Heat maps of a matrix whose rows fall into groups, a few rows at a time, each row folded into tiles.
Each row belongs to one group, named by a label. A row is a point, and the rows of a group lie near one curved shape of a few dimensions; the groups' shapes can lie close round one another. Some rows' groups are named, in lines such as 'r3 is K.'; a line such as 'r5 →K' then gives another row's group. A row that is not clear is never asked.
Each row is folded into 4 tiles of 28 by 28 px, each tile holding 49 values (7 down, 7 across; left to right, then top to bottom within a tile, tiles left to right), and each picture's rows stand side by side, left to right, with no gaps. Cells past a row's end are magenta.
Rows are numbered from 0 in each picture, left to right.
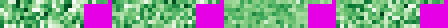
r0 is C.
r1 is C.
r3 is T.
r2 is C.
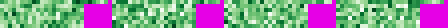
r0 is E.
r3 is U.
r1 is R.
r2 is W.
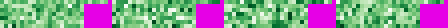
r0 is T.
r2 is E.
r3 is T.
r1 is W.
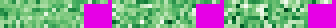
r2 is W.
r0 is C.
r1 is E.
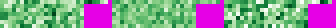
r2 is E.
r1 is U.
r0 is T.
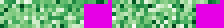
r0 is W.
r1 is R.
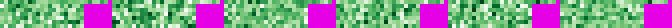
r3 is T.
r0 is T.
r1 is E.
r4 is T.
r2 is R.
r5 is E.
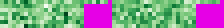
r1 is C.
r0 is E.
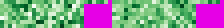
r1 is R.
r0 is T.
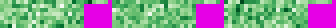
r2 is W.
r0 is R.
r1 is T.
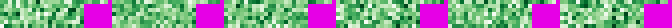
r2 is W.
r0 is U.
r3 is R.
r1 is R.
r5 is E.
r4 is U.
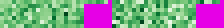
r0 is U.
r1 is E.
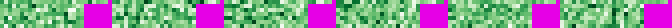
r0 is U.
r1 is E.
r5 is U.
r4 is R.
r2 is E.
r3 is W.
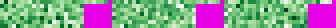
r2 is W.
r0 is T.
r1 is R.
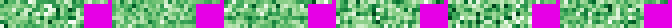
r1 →T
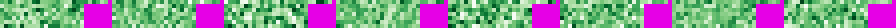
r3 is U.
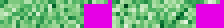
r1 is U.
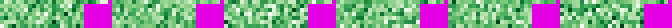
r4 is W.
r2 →W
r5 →R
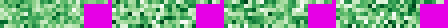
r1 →W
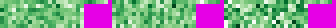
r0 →R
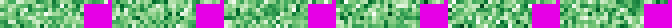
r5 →W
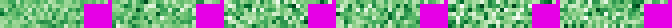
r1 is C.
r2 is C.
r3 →U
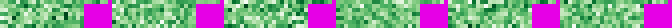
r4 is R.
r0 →E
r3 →R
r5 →T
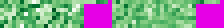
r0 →E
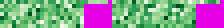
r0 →R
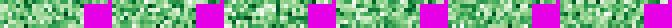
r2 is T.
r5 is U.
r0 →E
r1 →R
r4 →T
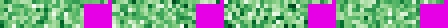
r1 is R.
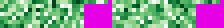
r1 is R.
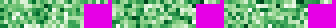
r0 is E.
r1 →E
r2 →U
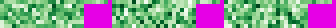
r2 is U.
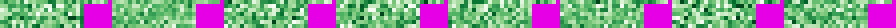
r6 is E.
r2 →W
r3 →T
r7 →W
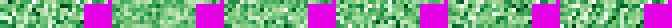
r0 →E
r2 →W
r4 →C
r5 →C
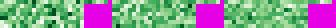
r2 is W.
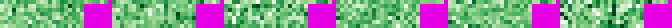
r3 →R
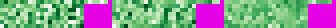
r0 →W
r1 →U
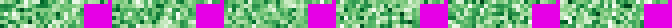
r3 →U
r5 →E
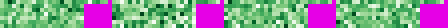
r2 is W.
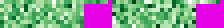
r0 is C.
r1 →R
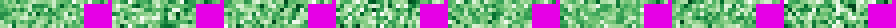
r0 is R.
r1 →E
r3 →U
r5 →R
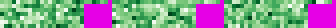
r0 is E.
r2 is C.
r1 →E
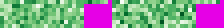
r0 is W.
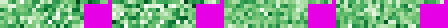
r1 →R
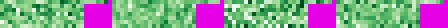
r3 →R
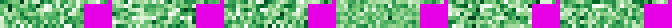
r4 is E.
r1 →E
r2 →E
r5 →R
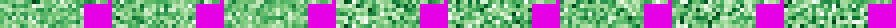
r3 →E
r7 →T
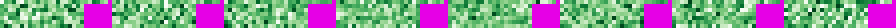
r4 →C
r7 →U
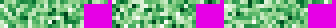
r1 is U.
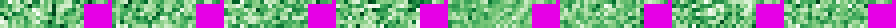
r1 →W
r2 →E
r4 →E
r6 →E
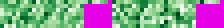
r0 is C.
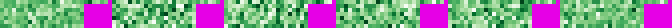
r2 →U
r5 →U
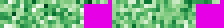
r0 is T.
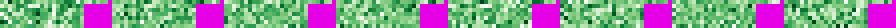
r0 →E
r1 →E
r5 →E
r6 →W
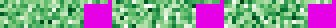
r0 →U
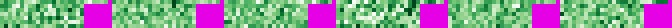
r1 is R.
